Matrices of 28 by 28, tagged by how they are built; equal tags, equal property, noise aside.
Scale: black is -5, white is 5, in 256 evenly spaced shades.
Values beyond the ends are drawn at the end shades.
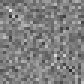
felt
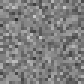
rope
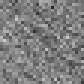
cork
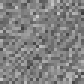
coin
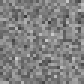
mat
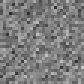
coin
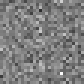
rope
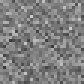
cork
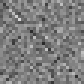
felt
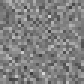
cork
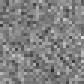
cork
